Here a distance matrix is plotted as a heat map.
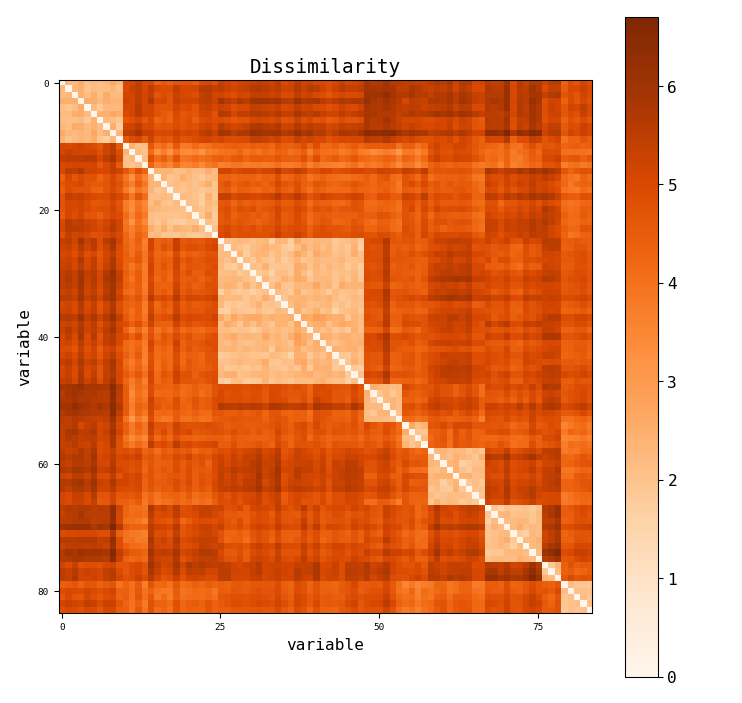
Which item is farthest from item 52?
8
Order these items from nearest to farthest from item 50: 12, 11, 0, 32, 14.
11, 12, 32, 14, 0
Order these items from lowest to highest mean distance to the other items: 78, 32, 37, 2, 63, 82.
32, 37, 82, 63, 2, 78
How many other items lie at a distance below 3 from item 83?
4
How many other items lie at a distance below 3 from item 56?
3
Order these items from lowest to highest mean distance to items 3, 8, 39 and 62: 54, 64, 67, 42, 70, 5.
5, 42, 64, 54, 67, 70
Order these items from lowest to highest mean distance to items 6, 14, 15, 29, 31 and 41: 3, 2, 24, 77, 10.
24, 10, 2, 3, 77
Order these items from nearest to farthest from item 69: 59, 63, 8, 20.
20, 63, 59, 8
